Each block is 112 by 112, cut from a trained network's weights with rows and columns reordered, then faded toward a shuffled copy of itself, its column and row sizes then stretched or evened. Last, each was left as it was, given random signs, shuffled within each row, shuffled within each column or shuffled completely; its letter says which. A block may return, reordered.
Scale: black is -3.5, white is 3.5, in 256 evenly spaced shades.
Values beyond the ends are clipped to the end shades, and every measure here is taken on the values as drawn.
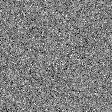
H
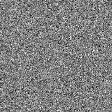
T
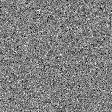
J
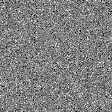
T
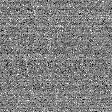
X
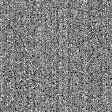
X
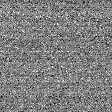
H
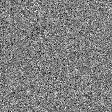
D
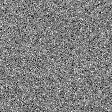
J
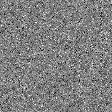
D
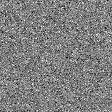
H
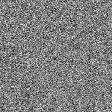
X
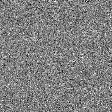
T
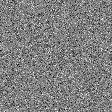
J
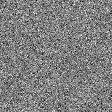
J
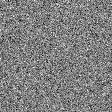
J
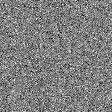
T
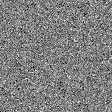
J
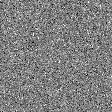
J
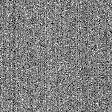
D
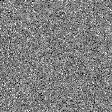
T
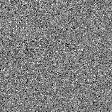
T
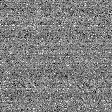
H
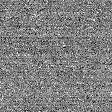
H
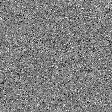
H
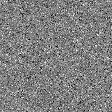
D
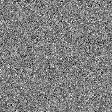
T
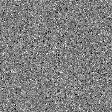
T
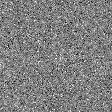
J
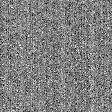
D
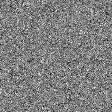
T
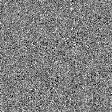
X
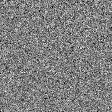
H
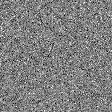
H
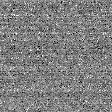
X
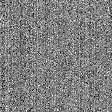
X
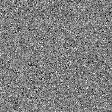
T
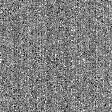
X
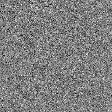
T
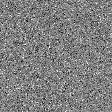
J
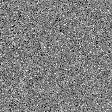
D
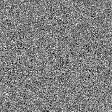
T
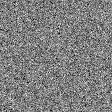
J
